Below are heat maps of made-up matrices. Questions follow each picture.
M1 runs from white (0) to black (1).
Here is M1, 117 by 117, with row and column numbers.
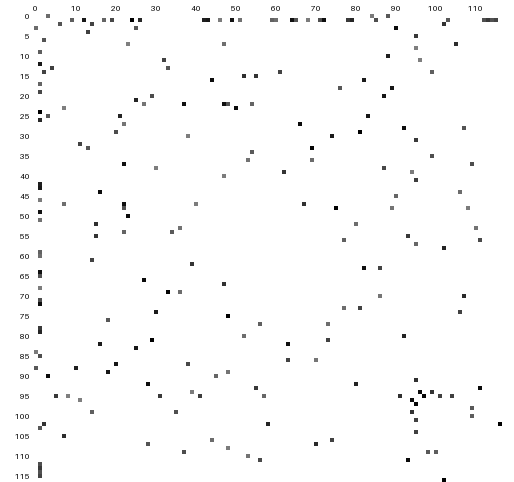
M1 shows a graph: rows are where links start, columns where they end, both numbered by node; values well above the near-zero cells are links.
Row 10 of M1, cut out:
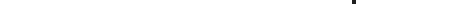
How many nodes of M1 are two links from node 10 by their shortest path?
1
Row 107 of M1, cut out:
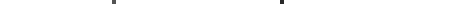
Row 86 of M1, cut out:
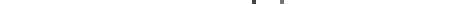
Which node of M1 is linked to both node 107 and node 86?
node 70
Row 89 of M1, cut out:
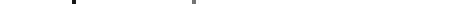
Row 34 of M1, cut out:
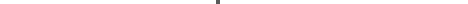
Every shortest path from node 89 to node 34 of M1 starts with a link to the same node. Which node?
node 48
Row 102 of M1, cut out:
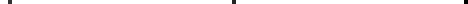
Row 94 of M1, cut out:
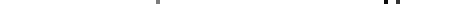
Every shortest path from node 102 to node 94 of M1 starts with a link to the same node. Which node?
node 2
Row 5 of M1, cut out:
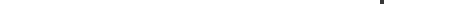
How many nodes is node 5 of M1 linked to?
1
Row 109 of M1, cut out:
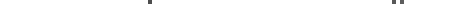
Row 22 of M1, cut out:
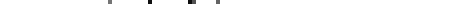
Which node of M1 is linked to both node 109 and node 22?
node 37
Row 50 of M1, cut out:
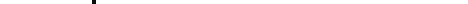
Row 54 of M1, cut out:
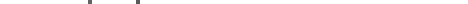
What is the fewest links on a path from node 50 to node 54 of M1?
5
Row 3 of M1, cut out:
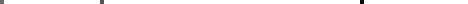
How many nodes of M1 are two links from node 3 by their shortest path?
5
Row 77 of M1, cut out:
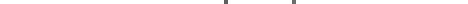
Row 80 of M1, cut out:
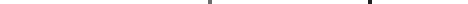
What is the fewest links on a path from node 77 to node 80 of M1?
7
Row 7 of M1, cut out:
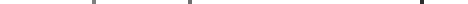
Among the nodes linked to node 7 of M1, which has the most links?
node 47
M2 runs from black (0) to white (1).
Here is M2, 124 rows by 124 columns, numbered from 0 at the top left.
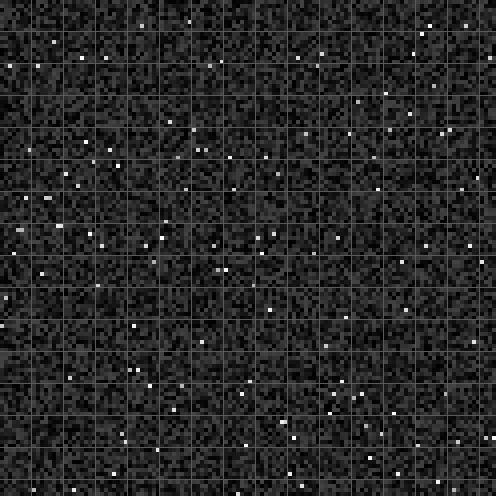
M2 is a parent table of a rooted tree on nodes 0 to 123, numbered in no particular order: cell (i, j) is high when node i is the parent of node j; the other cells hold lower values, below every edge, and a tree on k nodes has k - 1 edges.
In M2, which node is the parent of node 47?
5
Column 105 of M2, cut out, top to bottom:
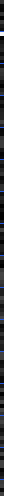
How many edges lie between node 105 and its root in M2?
6
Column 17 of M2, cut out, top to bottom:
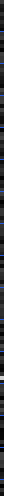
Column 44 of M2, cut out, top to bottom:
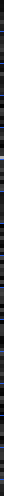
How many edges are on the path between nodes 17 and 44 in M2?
6
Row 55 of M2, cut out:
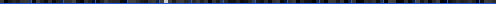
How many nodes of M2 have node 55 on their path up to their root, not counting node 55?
2
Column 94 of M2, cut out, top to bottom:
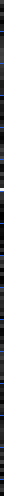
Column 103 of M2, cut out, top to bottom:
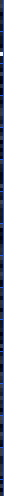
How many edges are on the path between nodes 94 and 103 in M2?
6
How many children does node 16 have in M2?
4
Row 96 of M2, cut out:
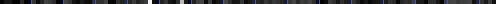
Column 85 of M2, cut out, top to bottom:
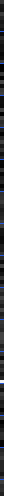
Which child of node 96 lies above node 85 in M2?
37
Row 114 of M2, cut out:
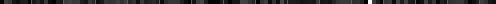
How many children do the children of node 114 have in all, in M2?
2
